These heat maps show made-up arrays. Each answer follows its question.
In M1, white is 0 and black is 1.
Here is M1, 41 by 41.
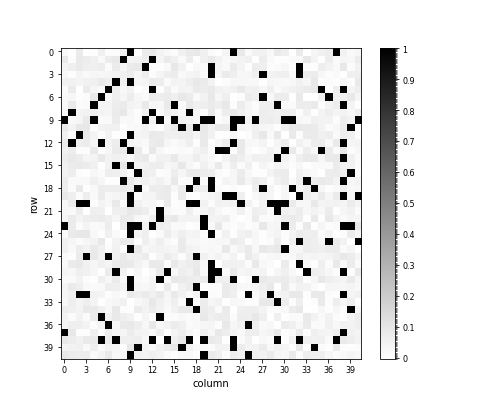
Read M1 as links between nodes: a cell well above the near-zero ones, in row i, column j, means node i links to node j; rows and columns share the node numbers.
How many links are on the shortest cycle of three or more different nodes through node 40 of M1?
3
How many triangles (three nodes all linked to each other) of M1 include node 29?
2
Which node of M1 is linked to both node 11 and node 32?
node 2
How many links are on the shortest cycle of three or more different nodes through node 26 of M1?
3
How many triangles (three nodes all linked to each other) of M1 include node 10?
2
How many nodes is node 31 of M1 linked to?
2
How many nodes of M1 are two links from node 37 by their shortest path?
10
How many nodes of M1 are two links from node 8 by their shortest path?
6
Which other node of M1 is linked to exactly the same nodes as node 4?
node 15
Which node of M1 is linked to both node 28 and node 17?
node 20
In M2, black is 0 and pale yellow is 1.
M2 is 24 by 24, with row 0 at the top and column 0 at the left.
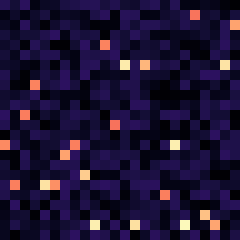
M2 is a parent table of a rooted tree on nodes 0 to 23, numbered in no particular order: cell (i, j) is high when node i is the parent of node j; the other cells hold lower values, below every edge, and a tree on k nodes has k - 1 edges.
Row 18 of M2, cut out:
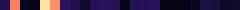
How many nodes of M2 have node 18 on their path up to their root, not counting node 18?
6
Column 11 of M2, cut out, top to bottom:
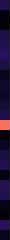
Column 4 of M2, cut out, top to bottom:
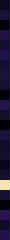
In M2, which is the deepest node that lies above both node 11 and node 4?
6
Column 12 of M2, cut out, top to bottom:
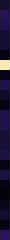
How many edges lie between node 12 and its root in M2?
2
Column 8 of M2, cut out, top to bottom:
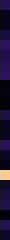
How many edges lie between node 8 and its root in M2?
4
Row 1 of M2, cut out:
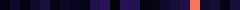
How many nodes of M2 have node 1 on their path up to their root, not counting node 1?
2
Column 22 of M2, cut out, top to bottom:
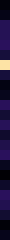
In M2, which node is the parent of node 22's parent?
15
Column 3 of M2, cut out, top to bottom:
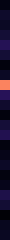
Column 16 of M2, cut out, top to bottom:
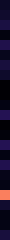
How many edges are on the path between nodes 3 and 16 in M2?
9
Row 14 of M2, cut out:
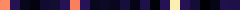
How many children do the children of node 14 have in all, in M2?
1
